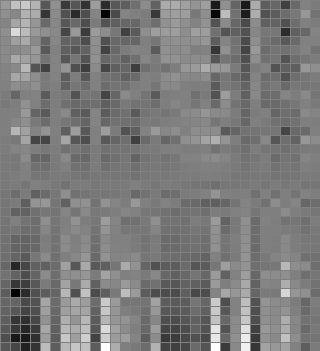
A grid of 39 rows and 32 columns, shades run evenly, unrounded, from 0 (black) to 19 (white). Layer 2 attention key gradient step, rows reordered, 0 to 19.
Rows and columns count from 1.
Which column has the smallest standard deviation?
32
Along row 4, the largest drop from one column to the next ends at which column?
9
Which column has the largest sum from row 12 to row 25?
3
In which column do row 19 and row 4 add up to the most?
2
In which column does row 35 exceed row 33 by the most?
11
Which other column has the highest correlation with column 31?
23
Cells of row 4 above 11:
10
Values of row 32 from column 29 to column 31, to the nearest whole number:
13 10 9
